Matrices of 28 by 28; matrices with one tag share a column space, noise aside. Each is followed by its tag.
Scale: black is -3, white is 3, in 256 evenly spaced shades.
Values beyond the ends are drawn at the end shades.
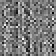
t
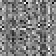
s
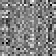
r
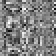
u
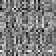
u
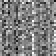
s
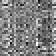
r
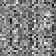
r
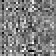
u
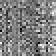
t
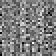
t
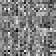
u
